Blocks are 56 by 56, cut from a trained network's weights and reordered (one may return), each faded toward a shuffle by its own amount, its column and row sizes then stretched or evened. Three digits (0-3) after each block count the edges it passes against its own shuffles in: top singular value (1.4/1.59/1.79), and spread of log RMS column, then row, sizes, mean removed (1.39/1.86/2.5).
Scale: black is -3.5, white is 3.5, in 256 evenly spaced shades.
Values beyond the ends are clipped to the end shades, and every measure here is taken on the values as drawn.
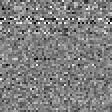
2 0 3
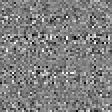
2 1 3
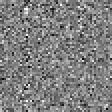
0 2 1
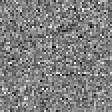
0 0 2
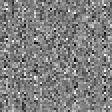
1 3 0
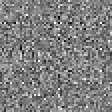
2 1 2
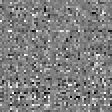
0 3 3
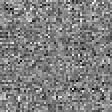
1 1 2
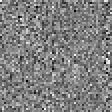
1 2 0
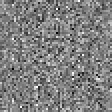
1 2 0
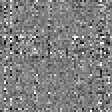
0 3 2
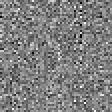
2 2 0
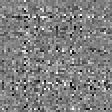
0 2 3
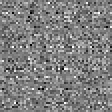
2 0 3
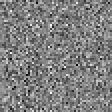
0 1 0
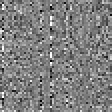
3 3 0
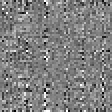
3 3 2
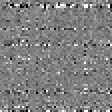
3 2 3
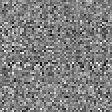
1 1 2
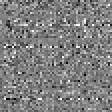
0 1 3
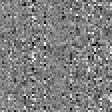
1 3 1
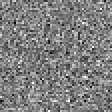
0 0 1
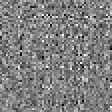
2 2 2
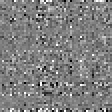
0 3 3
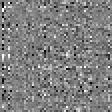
1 3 2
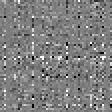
0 3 3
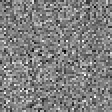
0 1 1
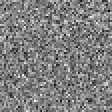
0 0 1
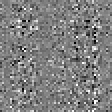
0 3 2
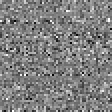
0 0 3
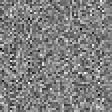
2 2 0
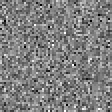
1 2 0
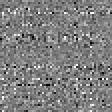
0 1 3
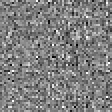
2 2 2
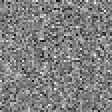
0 1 1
